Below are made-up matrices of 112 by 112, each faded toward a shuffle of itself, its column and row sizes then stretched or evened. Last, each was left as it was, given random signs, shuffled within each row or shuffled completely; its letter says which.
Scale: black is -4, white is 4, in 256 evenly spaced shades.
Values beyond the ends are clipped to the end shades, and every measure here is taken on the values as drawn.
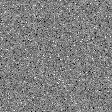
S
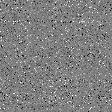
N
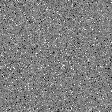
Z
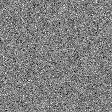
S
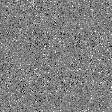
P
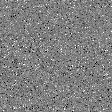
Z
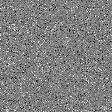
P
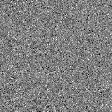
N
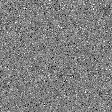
Z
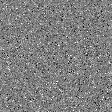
Z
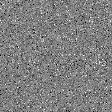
P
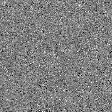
N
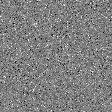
S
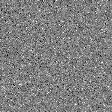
Z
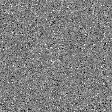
P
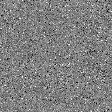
P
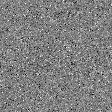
Z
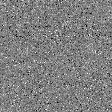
Z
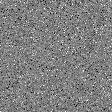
S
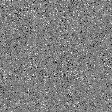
P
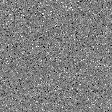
Z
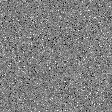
Z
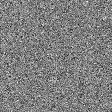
S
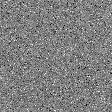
S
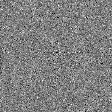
P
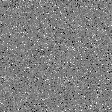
Z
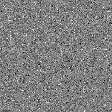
N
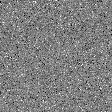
S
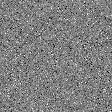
S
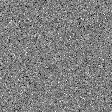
S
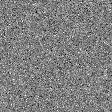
S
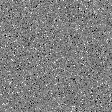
S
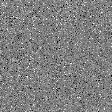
N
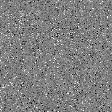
N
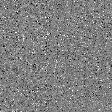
N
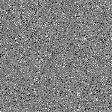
P
